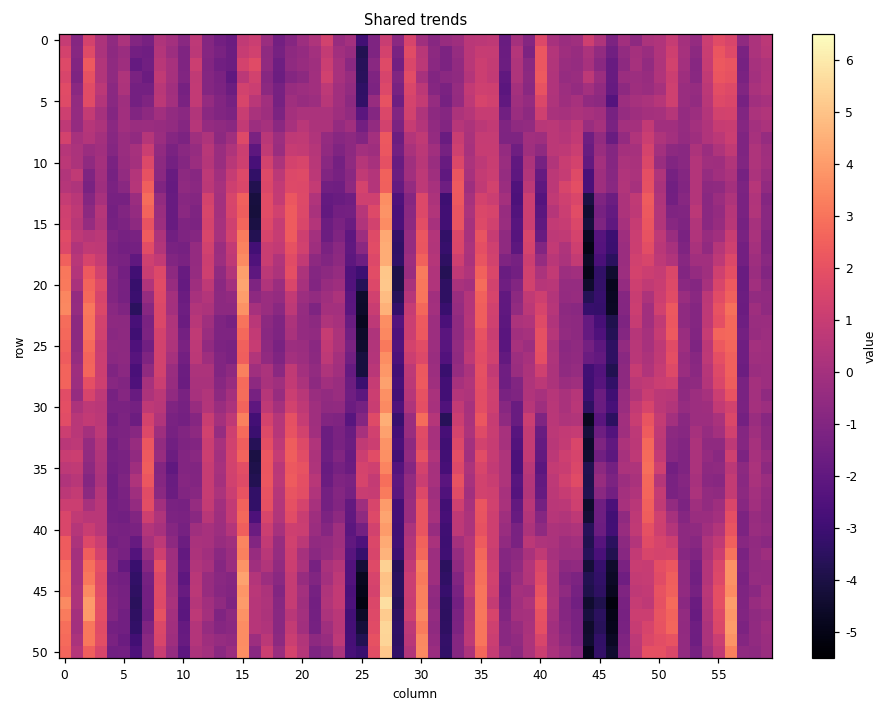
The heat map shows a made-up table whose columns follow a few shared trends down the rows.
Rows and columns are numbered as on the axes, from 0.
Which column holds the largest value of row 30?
27
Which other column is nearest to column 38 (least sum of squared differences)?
9
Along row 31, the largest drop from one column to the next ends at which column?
28
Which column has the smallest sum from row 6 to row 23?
44
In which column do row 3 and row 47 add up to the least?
25
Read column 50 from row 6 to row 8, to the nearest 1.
0 0 0
